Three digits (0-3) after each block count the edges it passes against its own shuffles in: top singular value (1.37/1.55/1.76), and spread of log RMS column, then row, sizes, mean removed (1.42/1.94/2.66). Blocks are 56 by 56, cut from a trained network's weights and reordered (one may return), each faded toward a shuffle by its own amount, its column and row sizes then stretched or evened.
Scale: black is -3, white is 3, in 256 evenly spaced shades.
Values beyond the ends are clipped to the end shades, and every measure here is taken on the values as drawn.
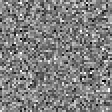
0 1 0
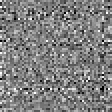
3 1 2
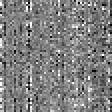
3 3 1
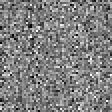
0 1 1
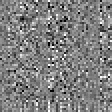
2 3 0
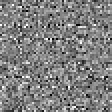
1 0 2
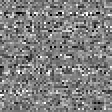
3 0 3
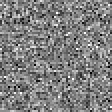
2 0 0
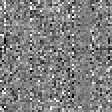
1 3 1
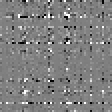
1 3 3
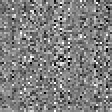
2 3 0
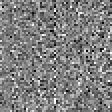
1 2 0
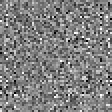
2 2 1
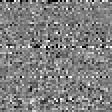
1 1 3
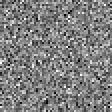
0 0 0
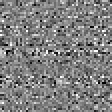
2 1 3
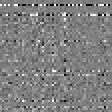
3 1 3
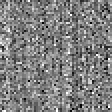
1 1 0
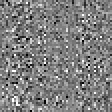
0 3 1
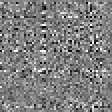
2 2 3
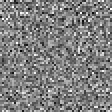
3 0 1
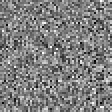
2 1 1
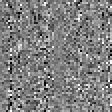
0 3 0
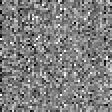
0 2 0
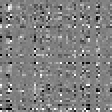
3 3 3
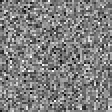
1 0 0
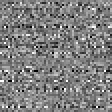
2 0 3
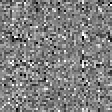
0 2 2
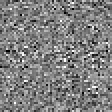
1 1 2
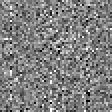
1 2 0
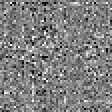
1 2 2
